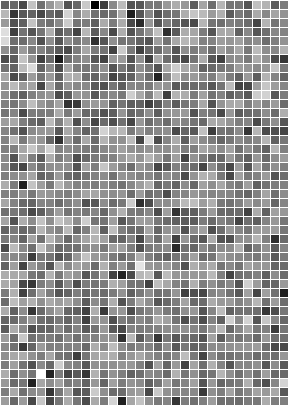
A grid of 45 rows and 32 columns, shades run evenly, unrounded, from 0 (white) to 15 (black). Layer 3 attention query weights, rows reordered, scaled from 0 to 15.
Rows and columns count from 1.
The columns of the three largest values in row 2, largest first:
15, 2, 5
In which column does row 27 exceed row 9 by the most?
20
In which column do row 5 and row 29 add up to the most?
7
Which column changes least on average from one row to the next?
27
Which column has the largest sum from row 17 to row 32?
21
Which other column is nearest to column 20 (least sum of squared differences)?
22
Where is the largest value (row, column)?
1, 11
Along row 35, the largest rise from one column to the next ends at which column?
12
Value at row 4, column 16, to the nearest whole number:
8
